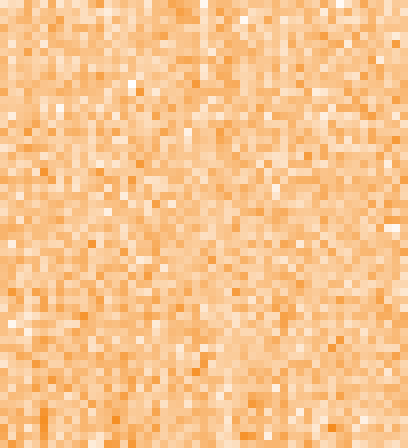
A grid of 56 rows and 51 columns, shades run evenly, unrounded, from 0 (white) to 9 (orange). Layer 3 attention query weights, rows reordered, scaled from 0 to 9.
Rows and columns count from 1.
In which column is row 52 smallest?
38
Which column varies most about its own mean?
6
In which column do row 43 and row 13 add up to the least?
18
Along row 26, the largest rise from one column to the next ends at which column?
20
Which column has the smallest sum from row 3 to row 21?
36
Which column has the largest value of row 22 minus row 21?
13
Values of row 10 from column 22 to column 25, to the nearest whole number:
4 3 6 6
